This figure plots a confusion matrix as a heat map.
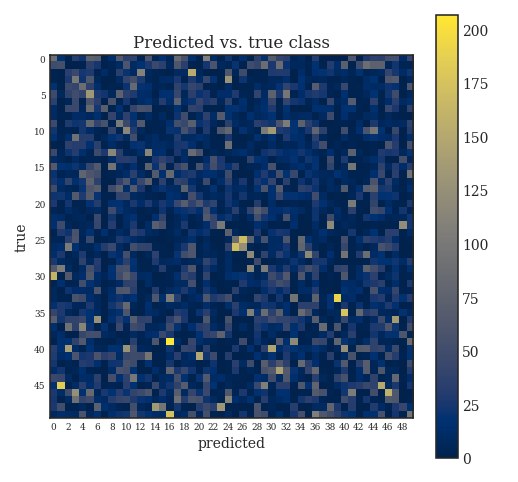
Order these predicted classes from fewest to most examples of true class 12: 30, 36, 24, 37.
30, 36, 37, 24
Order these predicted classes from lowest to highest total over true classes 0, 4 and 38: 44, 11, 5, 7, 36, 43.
7, 43, 44, 36, 11, 5
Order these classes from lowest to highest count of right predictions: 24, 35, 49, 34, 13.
34, 35, 24, 49, 13
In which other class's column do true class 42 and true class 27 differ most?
35
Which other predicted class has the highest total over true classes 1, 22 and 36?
6
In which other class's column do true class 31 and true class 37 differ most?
2
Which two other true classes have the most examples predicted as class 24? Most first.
3, 47
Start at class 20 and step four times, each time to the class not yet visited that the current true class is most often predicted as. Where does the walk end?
23
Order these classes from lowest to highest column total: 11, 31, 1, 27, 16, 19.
27, 1, 16, 31, 19, 11
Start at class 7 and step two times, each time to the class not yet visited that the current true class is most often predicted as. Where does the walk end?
32
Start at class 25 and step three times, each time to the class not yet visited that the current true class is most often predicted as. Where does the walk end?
19
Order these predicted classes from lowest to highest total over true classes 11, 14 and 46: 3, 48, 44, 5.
48, 44, 5, 3
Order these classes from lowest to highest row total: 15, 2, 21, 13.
21, 2, 13, 15
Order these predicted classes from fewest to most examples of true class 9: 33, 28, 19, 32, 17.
33, 28, 17, 19, 32
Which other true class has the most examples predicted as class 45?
1
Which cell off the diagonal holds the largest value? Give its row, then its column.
39, 16
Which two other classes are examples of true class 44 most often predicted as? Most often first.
11, 47
